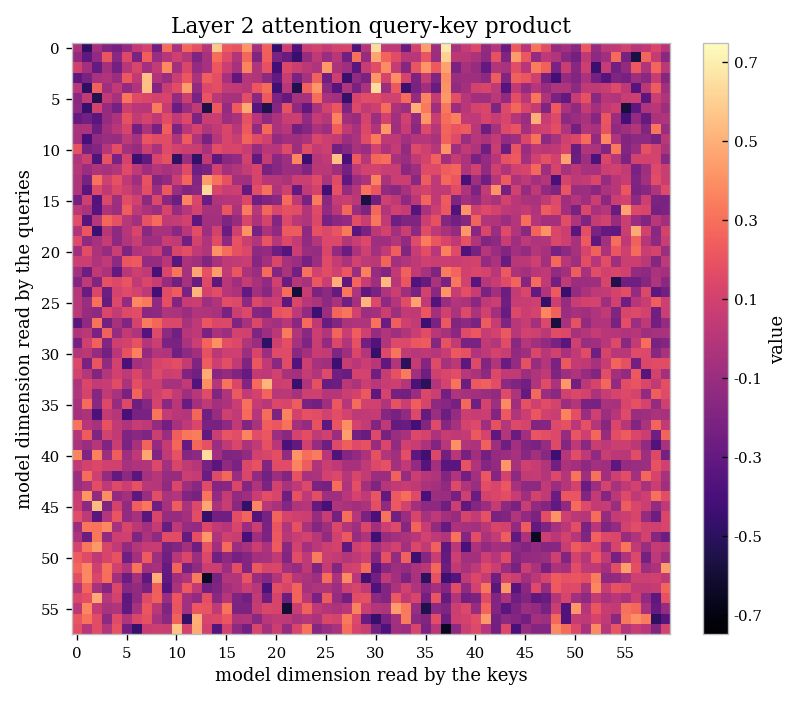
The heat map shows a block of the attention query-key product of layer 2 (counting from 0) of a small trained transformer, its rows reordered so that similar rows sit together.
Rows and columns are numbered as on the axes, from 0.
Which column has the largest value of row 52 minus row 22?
8
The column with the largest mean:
13
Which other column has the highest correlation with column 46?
17
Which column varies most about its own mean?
37
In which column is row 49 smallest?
39
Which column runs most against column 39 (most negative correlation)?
2
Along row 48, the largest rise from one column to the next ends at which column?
47
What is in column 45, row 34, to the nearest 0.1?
-0.3
